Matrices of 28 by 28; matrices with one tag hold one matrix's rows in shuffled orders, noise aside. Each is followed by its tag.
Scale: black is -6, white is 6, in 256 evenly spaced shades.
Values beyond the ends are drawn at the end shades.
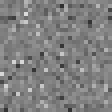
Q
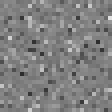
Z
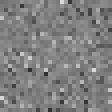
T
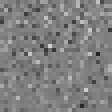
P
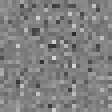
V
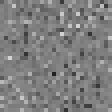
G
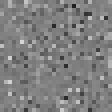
G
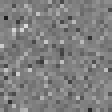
Q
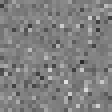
P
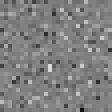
P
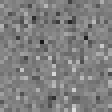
V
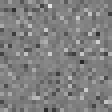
P
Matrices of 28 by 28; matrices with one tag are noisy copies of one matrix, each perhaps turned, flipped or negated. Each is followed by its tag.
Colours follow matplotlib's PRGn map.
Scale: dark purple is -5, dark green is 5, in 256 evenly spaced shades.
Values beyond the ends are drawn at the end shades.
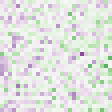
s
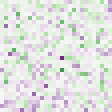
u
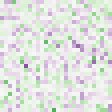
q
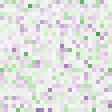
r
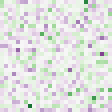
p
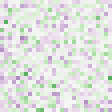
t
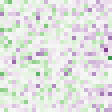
s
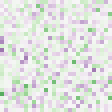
r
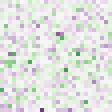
p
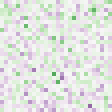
s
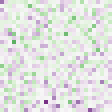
u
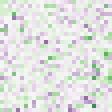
t
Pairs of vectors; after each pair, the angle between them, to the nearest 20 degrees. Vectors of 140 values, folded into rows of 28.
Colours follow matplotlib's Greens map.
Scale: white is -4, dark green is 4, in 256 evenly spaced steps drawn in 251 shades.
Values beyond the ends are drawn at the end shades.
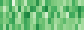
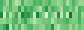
60 degrees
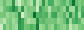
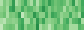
40 degrees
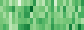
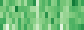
80 degrees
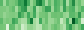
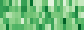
100 degrees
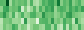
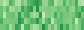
120 degrees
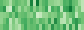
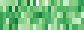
120 degrees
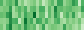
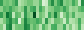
40 degrees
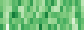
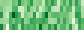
20 degrees
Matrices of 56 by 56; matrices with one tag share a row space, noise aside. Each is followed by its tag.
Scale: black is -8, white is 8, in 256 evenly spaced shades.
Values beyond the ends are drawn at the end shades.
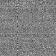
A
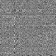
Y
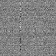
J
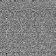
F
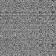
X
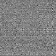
X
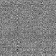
A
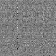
A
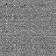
F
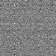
Y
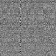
J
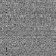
F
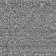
F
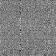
J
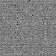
A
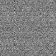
Y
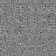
J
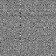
J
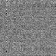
F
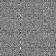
J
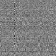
Y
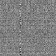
J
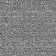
F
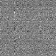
Y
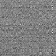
X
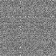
J
